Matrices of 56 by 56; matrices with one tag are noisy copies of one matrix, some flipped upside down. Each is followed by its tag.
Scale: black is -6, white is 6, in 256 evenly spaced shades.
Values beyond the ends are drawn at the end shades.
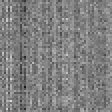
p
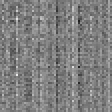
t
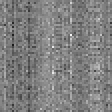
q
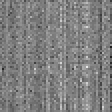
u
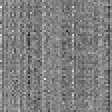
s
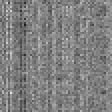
p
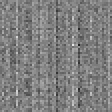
t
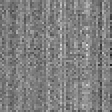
u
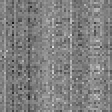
q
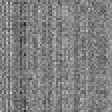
p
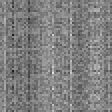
q
